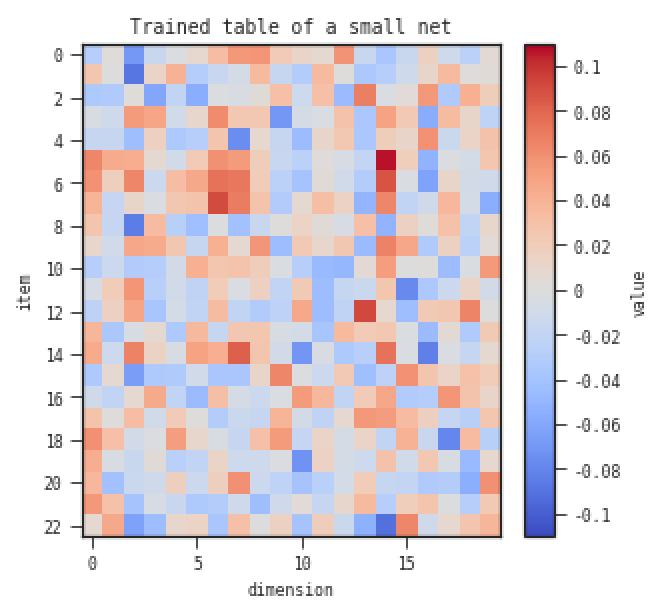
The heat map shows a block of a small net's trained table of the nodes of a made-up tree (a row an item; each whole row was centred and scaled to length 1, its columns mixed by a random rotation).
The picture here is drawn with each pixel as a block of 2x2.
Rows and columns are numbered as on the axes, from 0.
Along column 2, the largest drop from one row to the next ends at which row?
15
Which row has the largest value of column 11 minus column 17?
18
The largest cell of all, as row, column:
5, 14
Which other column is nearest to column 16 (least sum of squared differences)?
9
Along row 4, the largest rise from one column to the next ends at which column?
8
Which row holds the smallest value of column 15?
11
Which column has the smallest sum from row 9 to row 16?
16
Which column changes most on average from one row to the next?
2
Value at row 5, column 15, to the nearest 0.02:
0.02
